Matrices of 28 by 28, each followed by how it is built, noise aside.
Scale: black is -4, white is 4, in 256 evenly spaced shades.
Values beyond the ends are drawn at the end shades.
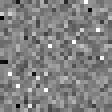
sparse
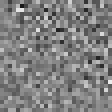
upper triangular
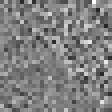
upper triangular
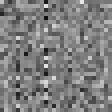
uneven columns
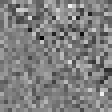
upper triangular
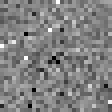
sparse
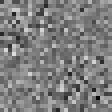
block diagonal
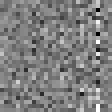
uneven columns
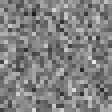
noise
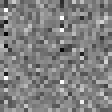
uneven columns
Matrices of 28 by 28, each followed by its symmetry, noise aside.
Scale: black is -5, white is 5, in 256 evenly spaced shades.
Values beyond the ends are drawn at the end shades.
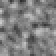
antisymmetric.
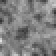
symmetric across the other diagonal.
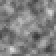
symmetric.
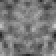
mirrored left to right.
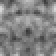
mirrored left to right.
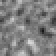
antisymmetric.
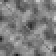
symmetric across the other diagonal.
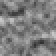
same after a half turn.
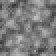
same after a half turn.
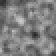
symmetric.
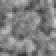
antisymmetric.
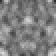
mirrored left to right.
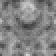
mirrored left to right.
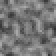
same after a half turn.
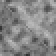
symmetric across the other diagonal.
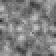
same after a half turn.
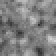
antisymmetric.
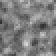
antisymmetric.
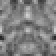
mirrored left to right.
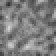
symmetric across the other diagonal.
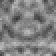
mirrored left to right.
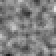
antisymmetric.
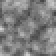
symmetric across the other diagonal.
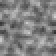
same after a half turn.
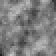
same after a half turn.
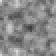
mirrored top to bottom.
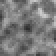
symmetric across the other diagonal.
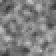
symmetric.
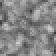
same after a half turn.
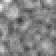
symmetric.
